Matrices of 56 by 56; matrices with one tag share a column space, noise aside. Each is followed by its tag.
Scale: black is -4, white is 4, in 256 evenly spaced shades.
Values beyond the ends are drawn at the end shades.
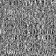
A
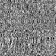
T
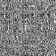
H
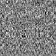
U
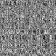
A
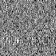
T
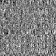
A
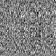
U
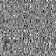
T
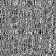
A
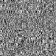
T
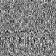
T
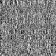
A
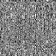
H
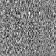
U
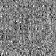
H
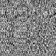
U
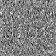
U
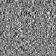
U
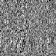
T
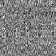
U
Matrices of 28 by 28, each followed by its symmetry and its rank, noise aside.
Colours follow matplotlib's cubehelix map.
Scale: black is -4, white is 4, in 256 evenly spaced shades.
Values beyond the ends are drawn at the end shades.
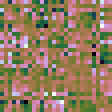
antisymmetric, rank four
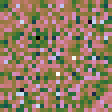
symmetric, rank six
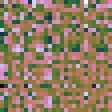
antisymmetric, rank four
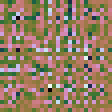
no symmetry, rank four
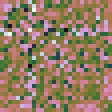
symmetric, rank six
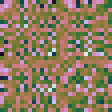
symmetric, rank four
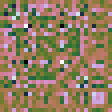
symmetric, rank four
